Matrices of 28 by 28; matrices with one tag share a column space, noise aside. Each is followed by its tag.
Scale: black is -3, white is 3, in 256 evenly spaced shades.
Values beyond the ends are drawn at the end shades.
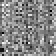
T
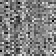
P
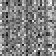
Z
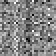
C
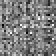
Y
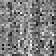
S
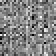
Y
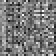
T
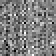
S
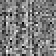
S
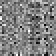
Y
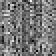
T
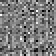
T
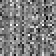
Y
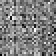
Y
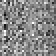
C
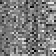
P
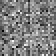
S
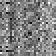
C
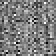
P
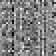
C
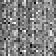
C
